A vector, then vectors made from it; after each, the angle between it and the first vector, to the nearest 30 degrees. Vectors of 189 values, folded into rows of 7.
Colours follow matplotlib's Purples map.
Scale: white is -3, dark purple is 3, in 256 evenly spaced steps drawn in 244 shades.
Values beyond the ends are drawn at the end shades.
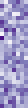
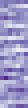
90 degrees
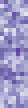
150 degrees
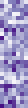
30 degrees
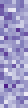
90 degrees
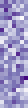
120 degrees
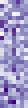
30 degrees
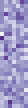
90 degrees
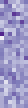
150 degrees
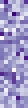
150 degrees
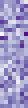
60 degrees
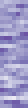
90 degrees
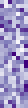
60 degrees
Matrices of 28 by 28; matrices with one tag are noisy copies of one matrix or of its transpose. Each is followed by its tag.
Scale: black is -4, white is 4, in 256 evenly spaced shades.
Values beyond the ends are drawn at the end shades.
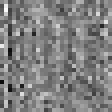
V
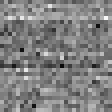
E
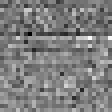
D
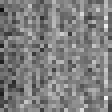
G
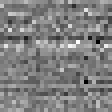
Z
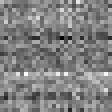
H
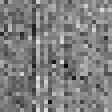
D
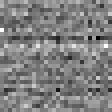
Z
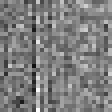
D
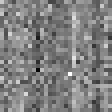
H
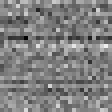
Z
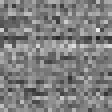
Z
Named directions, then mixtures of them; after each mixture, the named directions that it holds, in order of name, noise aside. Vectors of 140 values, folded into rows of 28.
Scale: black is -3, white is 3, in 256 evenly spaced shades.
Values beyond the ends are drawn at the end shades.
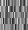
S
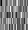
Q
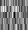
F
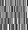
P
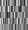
Q, S.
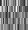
F, Q, S.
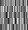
F, P.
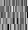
P.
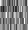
F, P, Q.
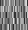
F, P.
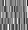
P.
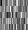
Q.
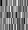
Q.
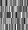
Q.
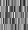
S.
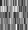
F, Q.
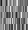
Q.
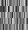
F, S.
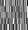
P.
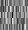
F, Q, S.
